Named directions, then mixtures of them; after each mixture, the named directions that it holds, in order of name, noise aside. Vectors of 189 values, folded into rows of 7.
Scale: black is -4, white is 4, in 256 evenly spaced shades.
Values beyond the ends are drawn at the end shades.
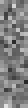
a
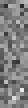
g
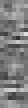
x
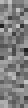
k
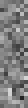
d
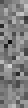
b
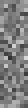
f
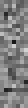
a, k, x.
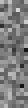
d, k.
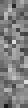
a.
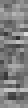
x.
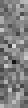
f, g.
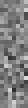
b, d, f.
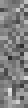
d, f.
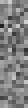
k.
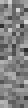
k.
